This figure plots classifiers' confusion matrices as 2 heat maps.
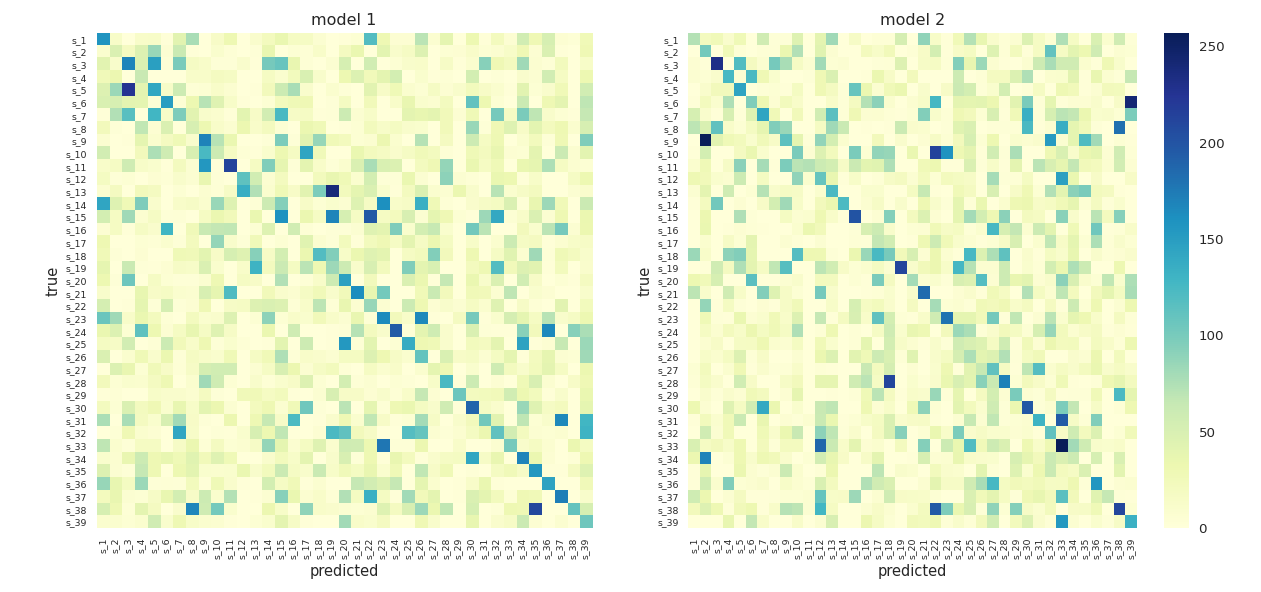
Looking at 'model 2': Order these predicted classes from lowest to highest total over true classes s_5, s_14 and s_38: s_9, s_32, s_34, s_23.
s_32, s_34, s_23, s_9
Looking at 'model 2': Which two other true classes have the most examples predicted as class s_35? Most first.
s_9, s_13
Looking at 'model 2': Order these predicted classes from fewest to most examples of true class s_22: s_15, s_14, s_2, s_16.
s_14, s_16, s_15, s_2
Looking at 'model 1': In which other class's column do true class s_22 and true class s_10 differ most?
s_17
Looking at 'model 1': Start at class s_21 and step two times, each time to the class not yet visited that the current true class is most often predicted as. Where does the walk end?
s_9
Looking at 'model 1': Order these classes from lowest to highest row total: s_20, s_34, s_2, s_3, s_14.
s_2, s_20, s_34, s_3, s_14
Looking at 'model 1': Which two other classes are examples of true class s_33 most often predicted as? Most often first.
s_23, s_14
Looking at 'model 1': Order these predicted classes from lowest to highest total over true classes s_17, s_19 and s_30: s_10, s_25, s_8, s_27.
s_8, s_27, s_10, s_25
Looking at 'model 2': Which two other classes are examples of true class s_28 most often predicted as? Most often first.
s_18, s_26
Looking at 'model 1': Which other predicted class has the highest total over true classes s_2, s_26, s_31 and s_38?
s_39
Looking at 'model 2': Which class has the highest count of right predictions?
s_33
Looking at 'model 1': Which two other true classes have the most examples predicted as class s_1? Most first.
s_14, s_23
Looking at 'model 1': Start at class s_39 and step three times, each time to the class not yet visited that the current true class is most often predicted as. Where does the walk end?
s_5
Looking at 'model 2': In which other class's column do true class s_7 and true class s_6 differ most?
s_39
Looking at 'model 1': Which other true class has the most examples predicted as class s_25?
s_32
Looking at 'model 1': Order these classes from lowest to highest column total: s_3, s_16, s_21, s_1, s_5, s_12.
s_12, s_16, s_21, s_5, s_3, s_1
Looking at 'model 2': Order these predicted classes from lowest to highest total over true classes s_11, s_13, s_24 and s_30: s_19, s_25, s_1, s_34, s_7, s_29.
s_19, s_1, s_29, s_25, s_34, s_7
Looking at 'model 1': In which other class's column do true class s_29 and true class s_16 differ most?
s_6
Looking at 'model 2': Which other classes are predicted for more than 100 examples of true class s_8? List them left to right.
s_3, s_30, s_33, s_38
